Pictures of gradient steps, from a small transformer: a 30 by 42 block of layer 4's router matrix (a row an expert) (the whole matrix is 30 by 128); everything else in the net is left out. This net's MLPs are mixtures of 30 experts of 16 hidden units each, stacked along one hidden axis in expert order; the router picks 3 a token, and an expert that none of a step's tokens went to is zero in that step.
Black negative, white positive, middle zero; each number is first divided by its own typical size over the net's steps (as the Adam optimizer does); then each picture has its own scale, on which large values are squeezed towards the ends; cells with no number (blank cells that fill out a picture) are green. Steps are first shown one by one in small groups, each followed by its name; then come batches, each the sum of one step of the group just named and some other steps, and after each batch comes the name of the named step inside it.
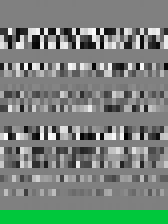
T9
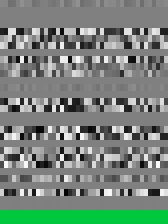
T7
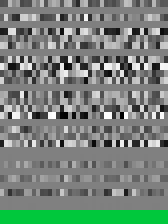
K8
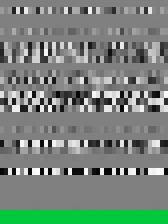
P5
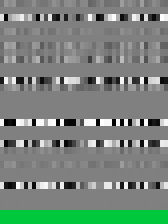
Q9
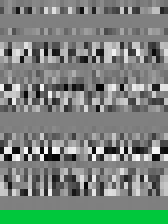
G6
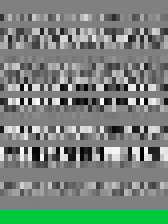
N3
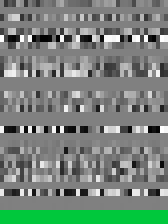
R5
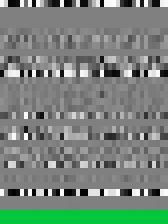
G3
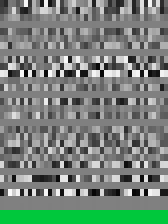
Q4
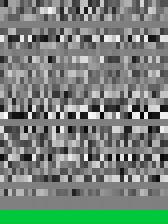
R5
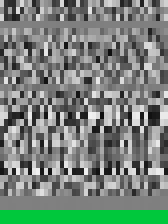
P5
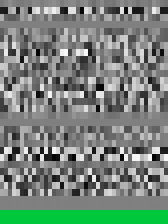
G6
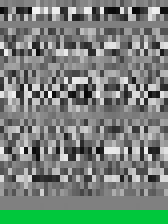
N3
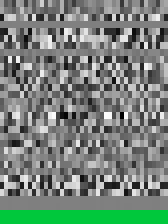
K8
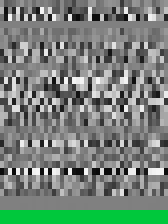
P5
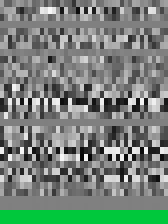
N3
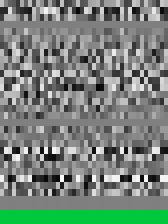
G6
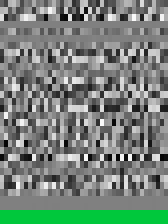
Q9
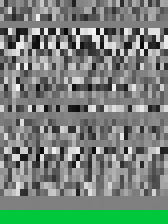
T9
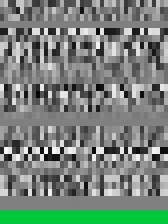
G6
